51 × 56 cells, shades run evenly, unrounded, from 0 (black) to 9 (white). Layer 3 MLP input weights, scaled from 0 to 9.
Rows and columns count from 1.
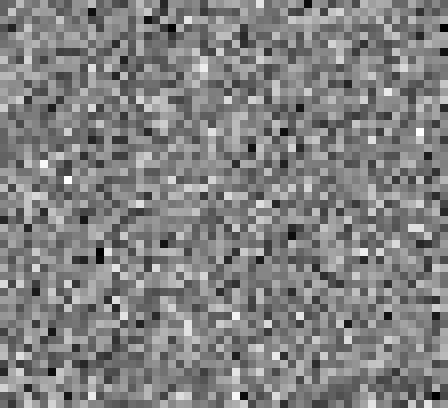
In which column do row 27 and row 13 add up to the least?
17
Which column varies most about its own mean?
30
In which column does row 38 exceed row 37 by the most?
15
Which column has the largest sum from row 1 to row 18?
33
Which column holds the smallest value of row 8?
16
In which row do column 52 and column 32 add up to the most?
29
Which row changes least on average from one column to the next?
48
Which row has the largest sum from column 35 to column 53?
3
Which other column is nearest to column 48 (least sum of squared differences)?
46
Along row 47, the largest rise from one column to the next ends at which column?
8
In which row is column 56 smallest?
4
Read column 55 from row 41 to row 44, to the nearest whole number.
3 3 5 4
